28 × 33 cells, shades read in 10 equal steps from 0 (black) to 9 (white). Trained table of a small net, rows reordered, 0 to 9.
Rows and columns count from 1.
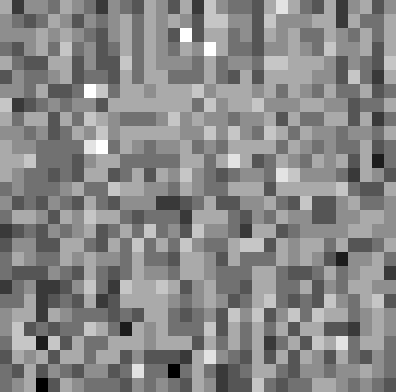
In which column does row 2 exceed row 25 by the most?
23
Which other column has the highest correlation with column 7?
10
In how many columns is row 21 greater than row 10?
8
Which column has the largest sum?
18
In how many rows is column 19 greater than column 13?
6
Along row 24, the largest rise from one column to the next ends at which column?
12
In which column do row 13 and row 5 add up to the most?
24
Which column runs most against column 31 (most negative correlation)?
26
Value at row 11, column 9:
9
